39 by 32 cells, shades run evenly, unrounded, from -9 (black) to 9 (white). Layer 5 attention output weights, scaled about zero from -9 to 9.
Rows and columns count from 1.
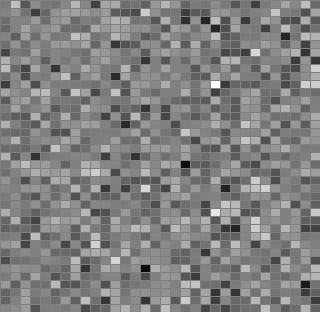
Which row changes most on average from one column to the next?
38
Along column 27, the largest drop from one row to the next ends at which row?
4
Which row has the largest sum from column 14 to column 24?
11
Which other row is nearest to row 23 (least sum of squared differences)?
25
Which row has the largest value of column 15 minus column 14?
2
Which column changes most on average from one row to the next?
15
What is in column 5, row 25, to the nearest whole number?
1
